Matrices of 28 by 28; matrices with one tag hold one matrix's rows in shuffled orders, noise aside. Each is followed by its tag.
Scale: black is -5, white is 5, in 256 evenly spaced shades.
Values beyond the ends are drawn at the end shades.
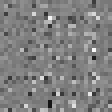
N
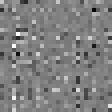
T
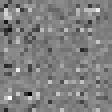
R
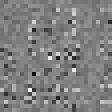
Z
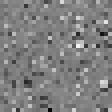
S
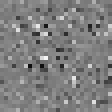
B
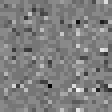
S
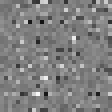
B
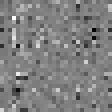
T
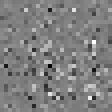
N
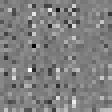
Z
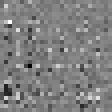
R
